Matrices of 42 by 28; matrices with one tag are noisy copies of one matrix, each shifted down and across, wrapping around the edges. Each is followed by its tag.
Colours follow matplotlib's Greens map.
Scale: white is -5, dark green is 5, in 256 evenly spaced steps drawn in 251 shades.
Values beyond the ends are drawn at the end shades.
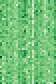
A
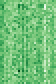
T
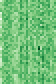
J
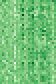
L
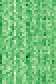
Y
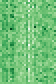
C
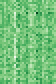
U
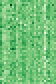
U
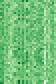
T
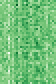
L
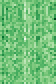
T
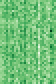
Y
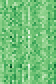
J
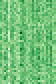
Y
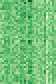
C
